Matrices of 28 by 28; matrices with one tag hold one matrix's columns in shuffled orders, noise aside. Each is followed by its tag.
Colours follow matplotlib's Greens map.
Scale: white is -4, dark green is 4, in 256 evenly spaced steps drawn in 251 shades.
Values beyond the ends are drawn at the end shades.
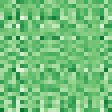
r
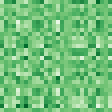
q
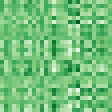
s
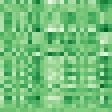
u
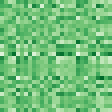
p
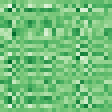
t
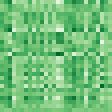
u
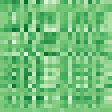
u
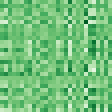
s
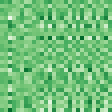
r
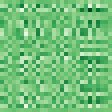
t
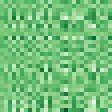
r
